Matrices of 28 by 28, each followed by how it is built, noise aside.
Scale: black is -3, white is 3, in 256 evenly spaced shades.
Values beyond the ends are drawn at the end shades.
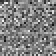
repeating columns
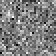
Toeplitz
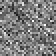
Toeplitz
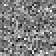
repeating rows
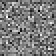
repeating rows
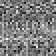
repeating columns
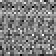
repeating columns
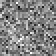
Toeplitz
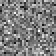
noise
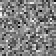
noise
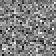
repeating columns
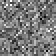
Hankel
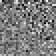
upper triangular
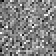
Hankel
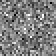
noise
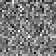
repeating columns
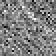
Toeplitz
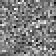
repeating rows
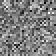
Hankel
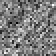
Hankel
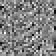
repeating rows
